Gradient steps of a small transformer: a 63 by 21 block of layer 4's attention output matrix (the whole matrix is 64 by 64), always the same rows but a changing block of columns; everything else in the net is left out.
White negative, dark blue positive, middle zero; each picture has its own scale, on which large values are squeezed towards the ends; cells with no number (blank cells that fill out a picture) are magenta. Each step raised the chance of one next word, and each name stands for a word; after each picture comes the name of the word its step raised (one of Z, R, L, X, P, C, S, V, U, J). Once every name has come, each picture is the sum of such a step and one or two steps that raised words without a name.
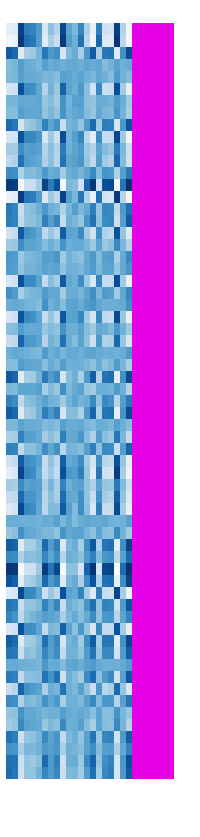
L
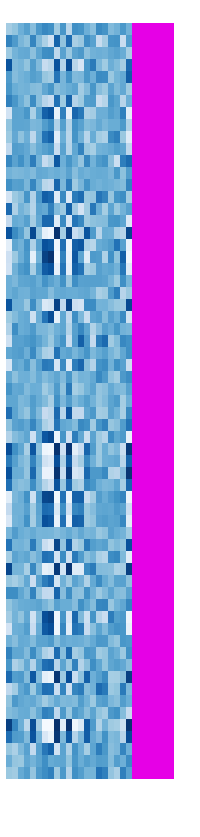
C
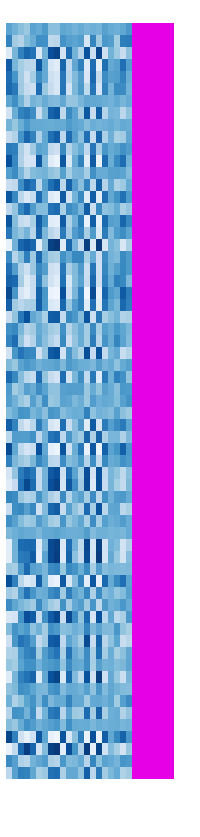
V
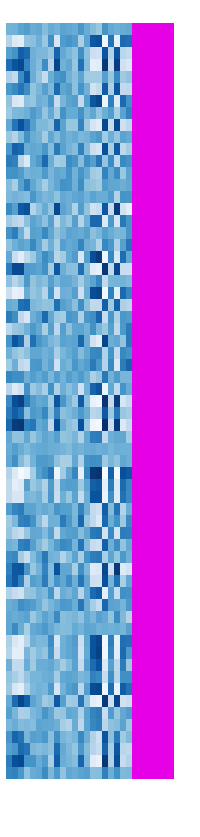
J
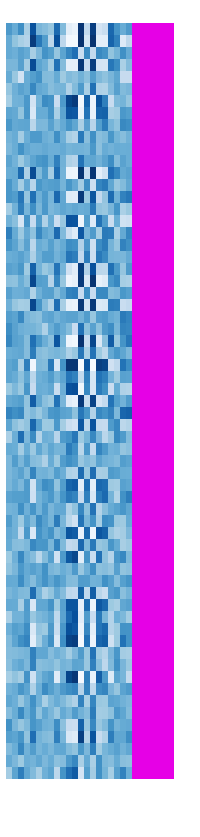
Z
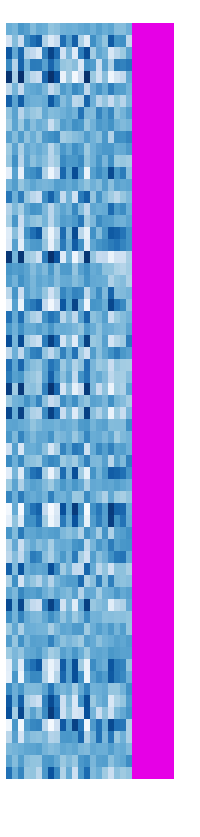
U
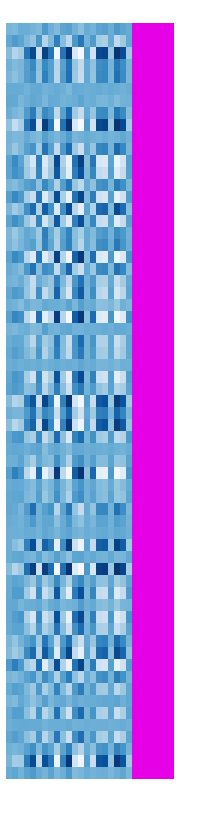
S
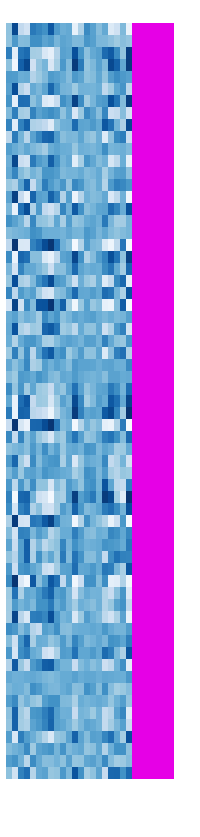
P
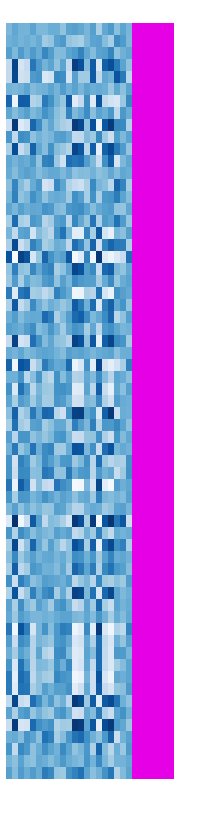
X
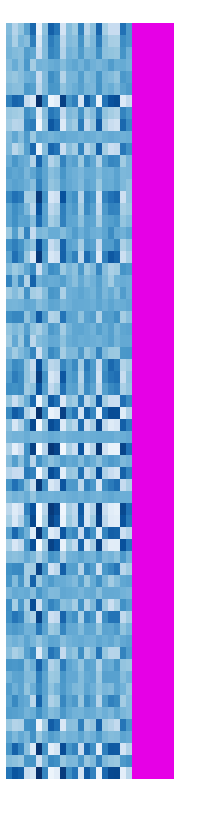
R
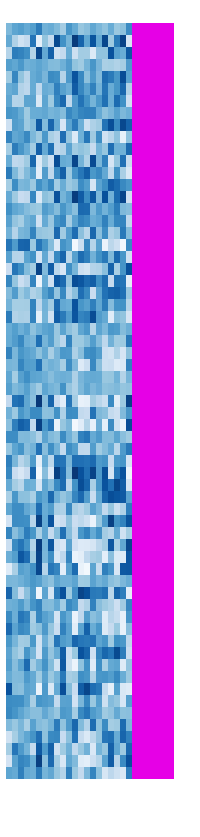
J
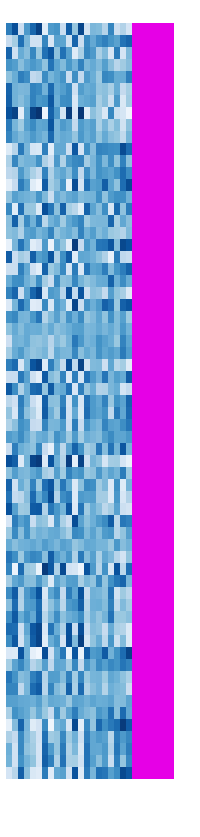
P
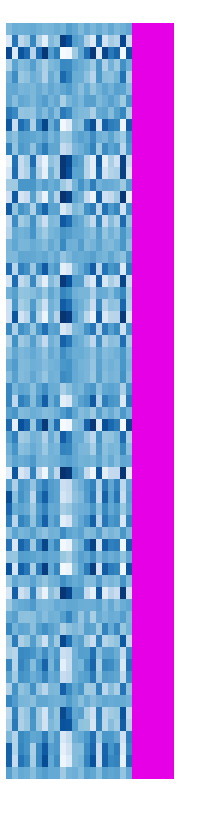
S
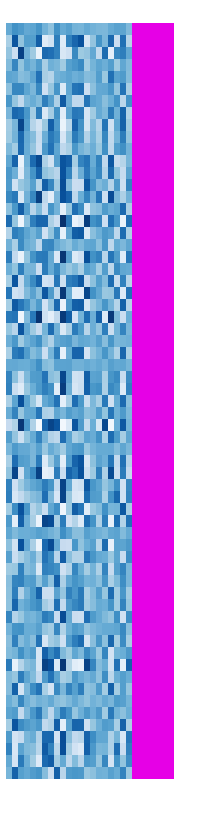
S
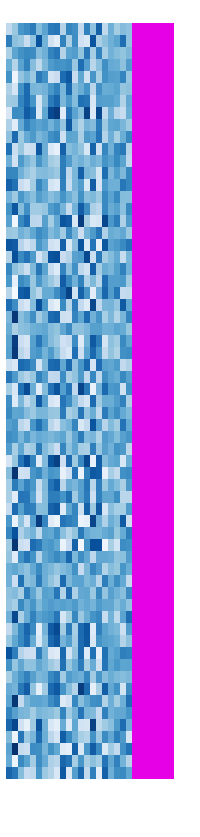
V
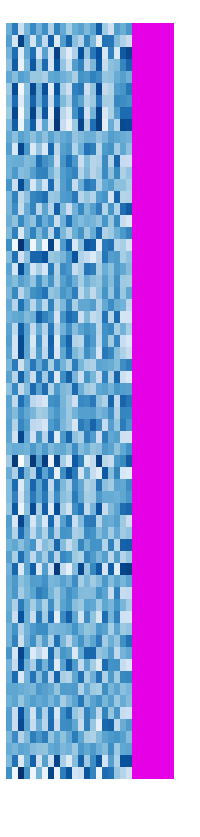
S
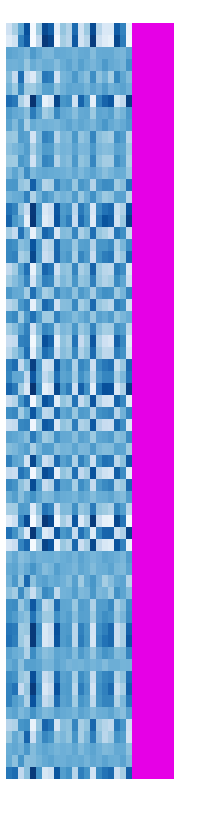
Z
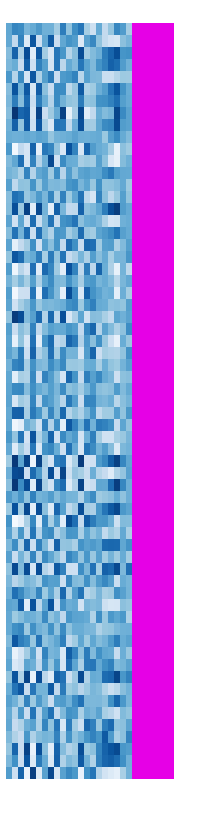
V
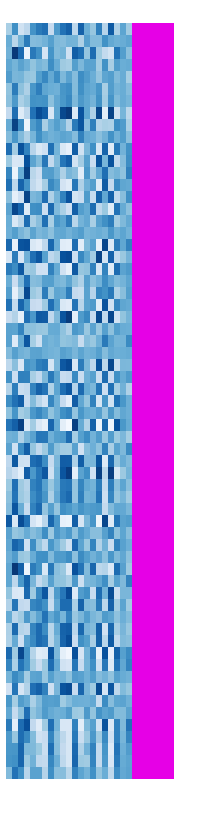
S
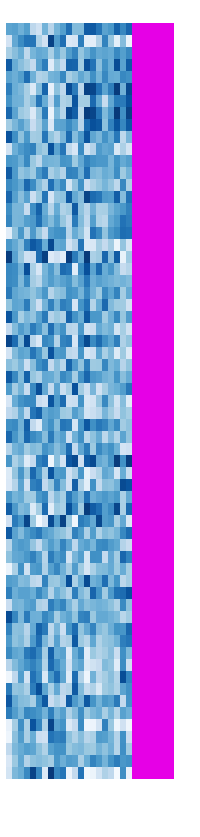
C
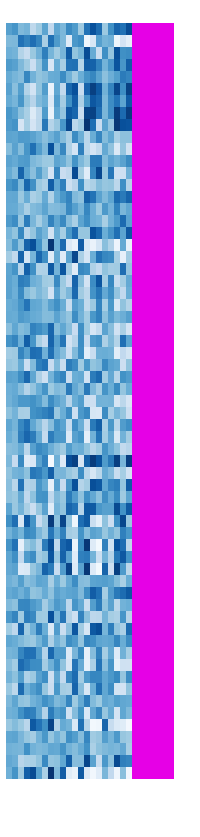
X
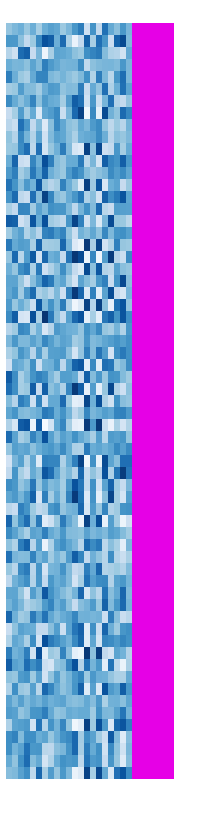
S
